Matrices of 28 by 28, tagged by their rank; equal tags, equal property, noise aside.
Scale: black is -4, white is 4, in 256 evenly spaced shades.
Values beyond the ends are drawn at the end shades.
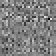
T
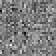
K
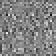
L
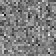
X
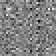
T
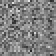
X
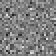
L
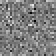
X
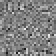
X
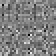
K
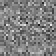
K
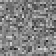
X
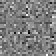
K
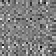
K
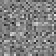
L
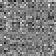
L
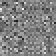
X
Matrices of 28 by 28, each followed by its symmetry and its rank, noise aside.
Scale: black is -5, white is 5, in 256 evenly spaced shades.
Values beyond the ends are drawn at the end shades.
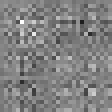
symmetric, rank three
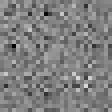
symmetric, rank four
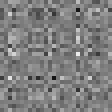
antisymmetric, rank two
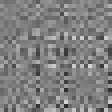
antisymmetric, rank two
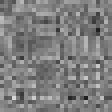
no symmetry, rank four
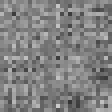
symmetric, rank four
